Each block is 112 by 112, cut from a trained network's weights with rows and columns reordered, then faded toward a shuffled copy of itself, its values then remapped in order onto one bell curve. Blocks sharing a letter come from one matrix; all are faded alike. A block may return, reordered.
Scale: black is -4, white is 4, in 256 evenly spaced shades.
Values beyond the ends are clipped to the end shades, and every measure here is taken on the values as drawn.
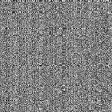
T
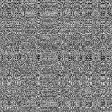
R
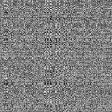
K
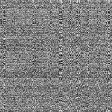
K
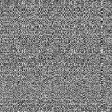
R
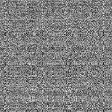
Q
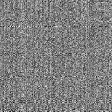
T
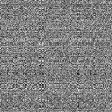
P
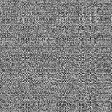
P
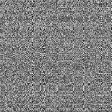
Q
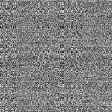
K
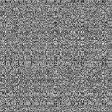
K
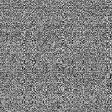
Q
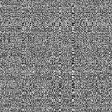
K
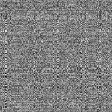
K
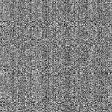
T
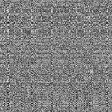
R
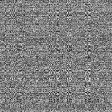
P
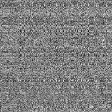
P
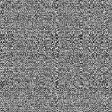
K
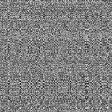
R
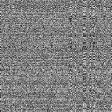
K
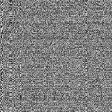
Q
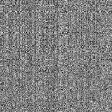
T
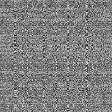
K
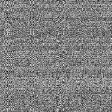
Q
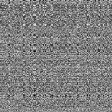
P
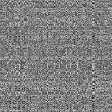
R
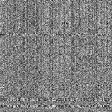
T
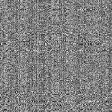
T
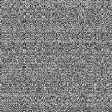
P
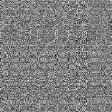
Q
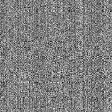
T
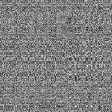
P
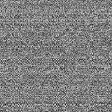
P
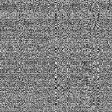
Q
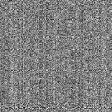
T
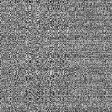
Q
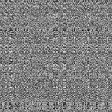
R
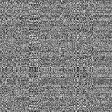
R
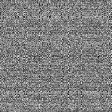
K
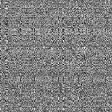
K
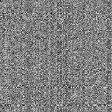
T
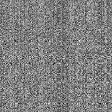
T
